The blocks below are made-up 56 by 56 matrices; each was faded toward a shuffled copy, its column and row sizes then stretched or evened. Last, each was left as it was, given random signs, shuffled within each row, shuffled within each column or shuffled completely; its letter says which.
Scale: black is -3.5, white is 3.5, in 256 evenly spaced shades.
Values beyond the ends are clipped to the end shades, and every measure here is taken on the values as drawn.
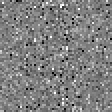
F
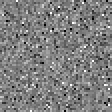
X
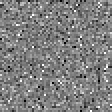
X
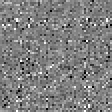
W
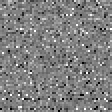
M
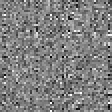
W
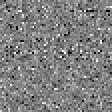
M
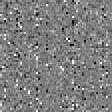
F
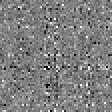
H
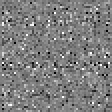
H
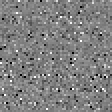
M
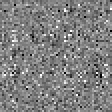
H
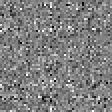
H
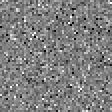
X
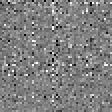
W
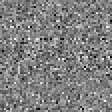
M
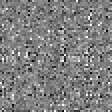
W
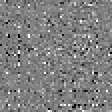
W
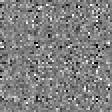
H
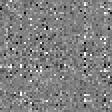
H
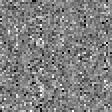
F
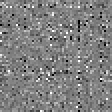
H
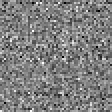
M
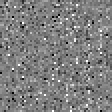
F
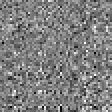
W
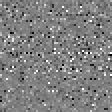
M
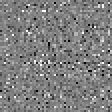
W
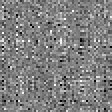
W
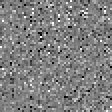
F
